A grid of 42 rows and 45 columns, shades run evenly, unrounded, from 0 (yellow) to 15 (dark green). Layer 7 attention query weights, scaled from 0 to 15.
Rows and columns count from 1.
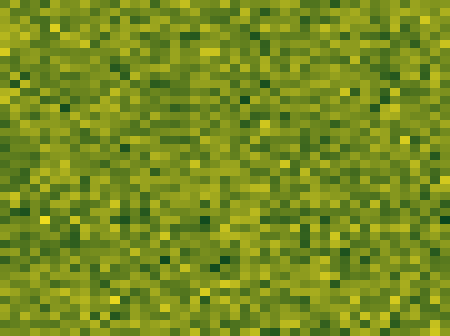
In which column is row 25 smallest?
2
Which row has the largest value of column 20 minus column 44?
41
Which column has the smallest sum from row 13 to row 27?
22
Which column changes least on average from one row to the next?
28
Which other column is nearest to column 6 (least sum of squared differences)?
11
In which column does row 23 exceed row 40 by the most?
9
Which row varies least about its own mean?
17
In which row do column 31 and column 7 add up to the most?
31
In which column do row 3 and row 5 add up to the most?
26
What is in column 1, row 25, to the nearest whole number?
5
